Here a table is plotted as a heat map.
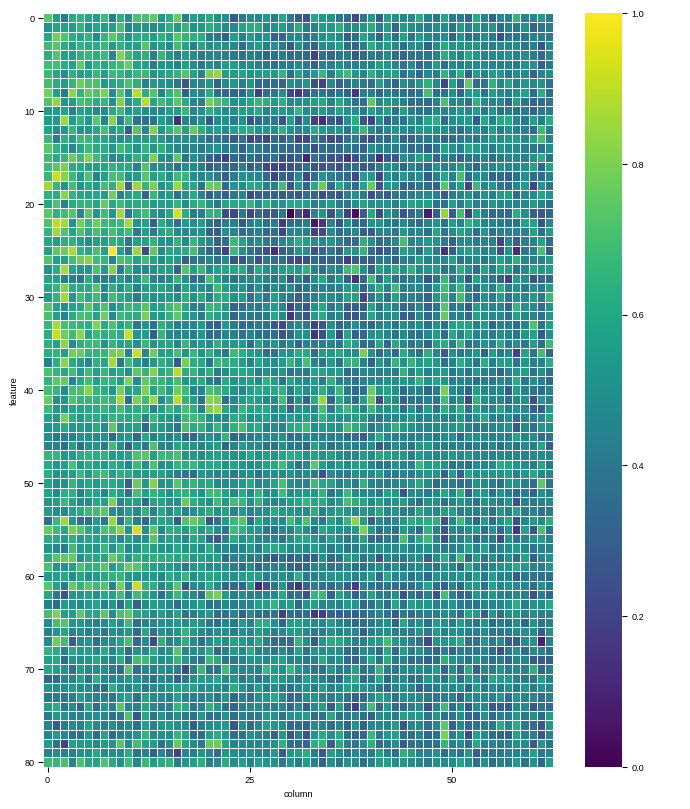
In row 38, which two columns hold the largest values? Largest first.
16, 13
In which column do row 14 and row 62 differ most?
33
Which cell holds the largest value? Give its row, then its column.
25, 8
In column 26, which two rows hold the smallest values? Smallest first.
61, 8
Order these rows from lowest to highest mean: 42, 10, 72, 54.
72, 10, 54, 42
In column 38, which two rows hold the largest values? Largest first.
54, 27
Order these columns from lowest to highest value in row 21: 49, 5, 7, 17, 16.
17, 7, 5, 49, 16
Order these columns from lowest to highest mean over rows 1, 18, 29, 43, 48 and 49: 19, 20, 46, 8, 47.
47, 46, 19, 20, 8
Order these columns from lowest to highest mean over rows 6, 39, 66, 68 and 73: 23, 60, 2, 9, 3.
60, 23, 3, 2, 9
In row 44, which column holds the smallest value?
58
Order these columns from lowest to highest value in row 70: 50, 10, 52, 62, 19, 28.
62, 50, 28, 52, 19, 10
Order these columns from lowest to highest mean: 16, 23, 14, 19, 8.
23, 19, 14, 16, 8
